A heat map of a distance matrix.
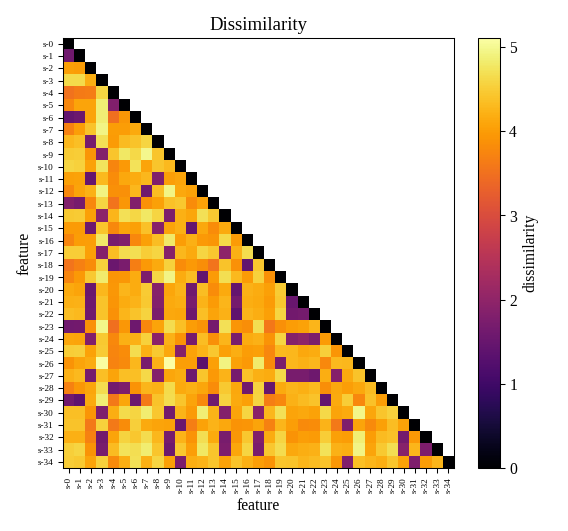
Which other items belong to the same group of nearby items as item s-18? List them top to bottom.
s-4, s-5, s-16, s-28
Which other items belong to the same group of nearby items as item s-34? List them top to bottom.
s-10, s-25, s-31
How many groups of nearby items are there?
6
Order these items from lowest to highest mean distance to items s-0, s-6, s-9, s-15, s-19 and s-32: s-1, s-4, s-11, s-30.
s-1, s-30, s-11, s-4
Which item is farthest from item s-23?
s-3
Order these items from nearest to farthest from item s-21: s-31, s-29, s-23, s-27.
s-27, s-31, s-23, s-29
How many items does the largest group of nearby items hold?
9
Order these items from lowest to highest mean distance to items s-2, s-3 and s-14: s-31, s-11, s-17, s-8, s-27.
s-17, s-11, s-27, s-8, s-31
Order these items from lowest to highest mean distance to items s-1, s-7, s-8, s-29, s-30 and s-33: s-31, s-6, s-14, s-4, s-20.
s-6, s-14, s-20, s-4, s-31
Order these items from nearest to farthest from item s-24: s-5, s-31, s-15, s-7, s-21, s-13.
s-15, s-21, s-31, s-13, s-5, s-7
